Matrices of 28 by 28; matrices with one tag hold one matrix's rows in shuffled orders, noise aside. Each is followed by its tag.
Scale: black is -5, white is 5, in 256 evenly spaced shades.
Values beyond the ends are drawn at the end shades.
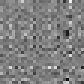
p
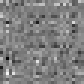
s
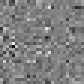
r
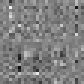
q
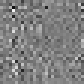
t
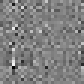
t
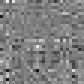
s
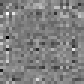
s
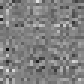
s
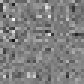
r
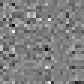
r
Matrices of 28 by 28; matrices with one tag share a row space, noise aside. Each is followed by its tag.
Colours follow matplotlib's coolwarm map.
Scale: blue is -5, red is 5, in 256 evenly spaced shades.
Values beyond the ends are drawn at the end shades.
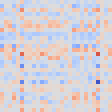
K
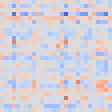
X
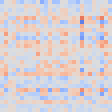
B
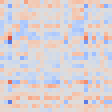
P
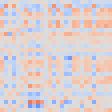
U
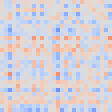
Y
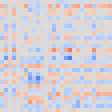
U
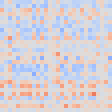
Y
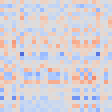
K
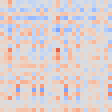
Y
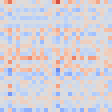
Y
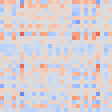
K
